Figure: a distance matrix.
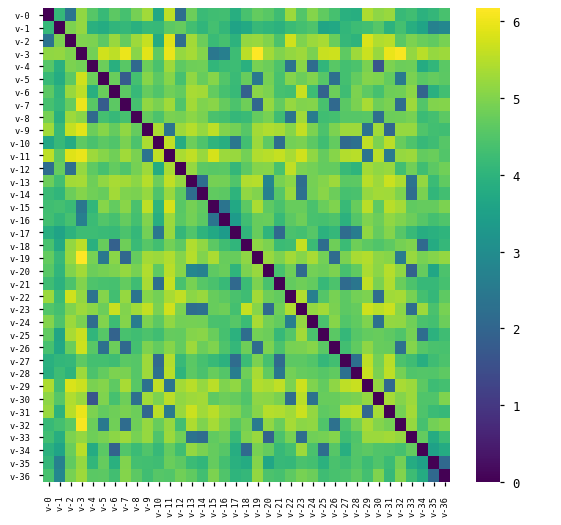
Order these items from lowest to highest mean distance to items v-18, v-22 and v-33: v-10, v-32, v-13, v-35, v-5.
v-35, v-13, v-10, v-5, v-32
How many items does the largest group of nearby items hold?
5
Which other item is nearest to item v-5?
v-7
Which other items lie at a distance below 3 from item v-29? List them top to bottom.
v-9, v-11, v-31
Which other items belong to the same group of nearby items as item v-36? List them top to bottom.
v-1, v-35
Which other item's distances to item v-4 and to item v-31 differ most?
v-30
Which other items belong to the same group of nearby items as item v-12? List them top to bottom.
v-0, v-2
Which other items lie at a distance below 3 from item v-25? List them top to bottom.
v-6, v-18, v-34
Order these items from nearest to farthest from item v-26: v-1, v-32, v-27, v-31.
v-32, v-1, v-27, v-31
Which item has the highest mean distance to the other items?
v-3
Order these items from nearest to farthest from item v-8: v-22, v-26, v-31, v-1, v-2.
v-22, v-1, v-26, v-31, v-2
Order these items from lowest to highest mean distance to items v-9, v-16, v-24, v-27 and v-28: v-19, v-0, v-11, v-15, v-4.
v-4, v-15, v-0, v-11, v-19
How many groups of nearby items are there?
9
